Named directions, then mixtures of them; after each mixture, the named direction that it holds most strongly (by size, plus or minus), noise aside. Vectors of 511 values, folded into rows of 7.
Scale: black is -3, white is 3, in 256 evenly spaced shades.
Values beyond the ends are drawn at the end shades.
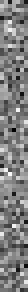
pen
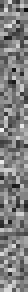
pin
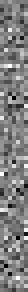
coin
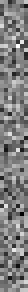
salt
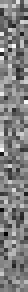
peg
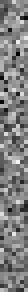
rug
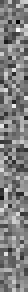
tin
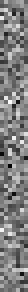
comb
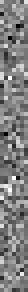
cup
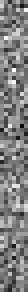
pin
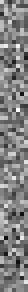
salt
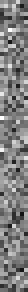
peg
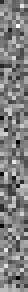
coin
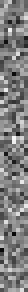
rug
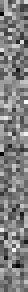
peg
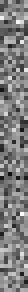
pen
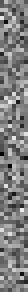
comb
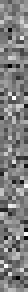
coin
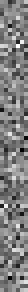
salt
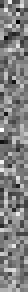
pin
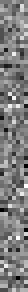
coin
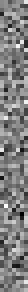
salt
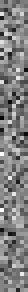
comb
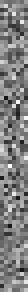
comb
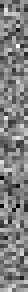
pin
